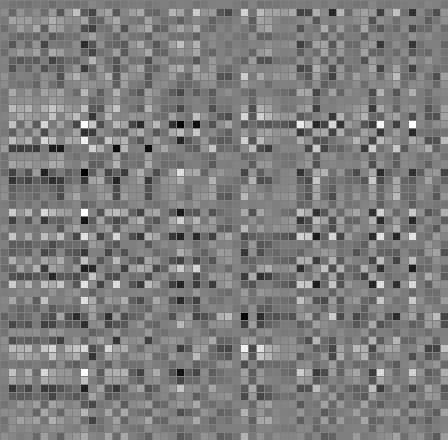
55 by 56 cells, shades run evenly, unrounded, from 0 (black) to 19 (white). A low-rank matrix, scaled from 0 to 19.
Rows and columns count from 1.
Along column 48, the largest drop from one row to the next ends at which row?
17
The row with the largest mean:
44
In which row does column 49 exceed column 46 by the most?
19
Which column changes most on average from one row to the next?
11
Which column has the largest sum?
31
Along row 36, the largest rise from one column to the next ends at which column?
48
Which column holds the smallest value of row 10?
42
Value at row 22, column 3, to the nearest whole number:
9
